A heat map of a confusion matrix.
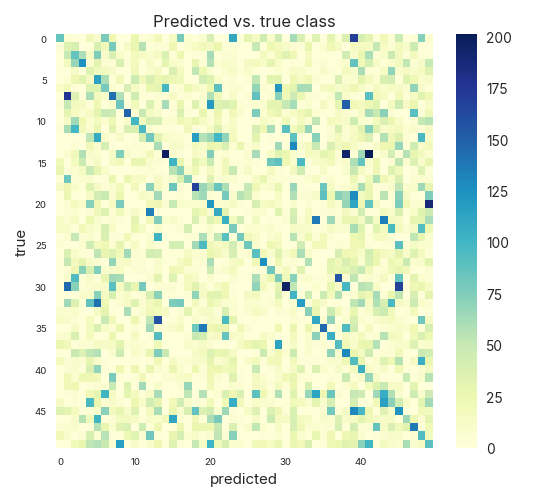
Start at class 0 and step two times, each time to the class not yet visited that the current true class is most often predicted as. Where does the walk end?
48
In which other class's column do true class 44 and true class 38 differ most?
43
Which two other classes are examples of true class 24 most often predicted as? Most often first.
13, 22
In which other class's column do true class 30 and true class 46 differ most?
45
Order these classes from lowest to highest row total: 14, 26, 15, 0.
26, 15, 0, 14
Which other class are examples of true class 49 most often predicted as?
8
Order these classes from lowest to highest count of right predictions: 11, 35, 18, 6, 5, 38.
6, 11, 5, 38, 35, 18
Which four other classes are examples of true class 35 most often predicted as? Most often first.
19, 38, 18, 12
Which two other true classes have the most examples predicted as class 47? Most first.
9, 6
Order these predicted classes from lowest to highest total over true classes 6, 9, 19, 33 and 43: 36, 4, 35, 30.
30, 4, 35, 36
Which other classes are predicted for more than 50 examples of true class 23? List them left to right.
39, 44, 48
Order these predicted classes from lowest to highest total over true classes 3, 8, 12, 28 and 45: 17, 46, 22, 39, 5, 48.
17, 46, 48, 22, 5, 39
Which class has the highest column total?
39
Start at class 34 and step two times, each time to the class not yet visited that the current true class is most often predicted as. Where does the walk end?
31
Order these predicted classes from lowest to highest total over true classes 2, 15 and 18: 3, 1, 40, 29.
1, 3, 29, 40
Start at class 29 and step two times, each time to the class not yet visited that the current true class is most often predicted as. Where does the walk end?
42
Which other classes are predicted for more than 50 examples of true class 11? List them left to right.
1, 2, 28, 30, 33, 41
